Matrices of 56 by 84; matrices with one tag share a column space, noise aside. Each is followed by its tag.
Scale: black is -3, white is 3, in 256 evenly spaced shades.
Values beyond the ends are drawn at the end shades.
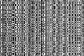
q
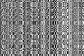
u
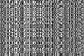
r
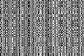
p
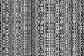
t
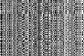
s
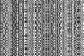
t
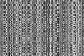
q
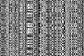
t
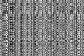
s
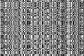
u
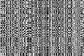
p
